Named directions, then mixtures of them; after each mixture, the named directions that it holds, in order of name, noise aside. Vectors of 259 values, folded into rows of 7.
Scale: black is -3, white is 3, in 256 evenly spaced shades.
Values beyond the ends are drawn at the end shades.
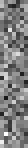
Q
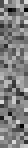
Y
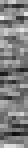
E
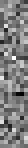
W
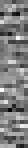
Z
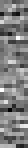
Z.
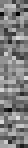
W, Z.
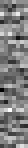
Z.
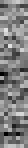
E, Q.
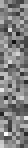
Q, Z.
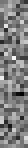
W.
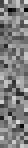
Y.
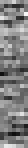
E.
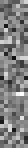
W.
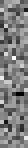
W, Y.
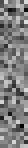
Y.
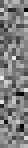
W, Y.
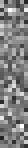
Y.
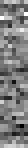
E, Y.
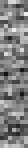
E, W.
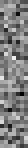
W, Z.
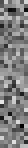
Y.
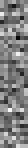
Q, Z.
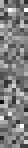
Y.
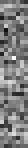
E, W.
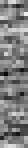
E, W.
